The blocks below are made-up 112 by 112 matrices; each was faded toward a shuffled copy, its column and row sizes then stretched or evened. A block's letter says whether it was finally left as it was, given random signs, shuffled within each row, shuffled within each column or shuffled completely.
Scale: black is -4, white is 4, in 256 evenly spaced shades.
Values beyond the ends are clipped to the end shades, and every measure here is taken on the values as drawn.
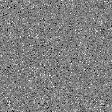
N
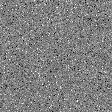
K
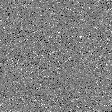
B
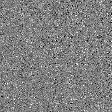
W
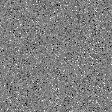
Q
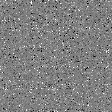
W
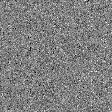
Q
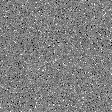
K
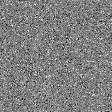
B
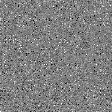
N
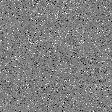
B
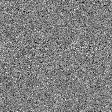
B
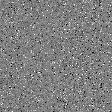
Q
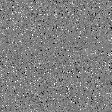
W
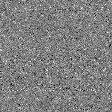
B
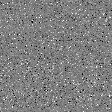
B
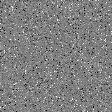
Q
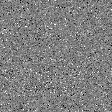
B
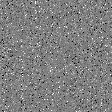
Q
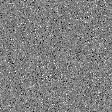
Q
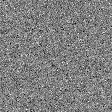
K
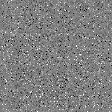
N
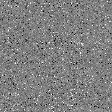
W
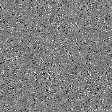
W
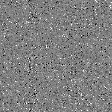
N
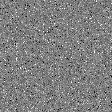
Q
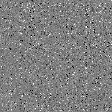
N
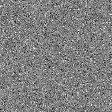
Q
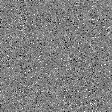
W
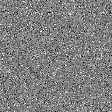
B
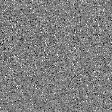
N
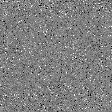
W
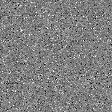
B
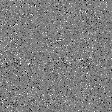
W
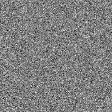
N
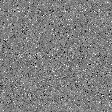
B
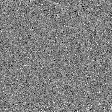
B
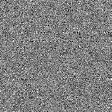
N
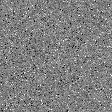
K
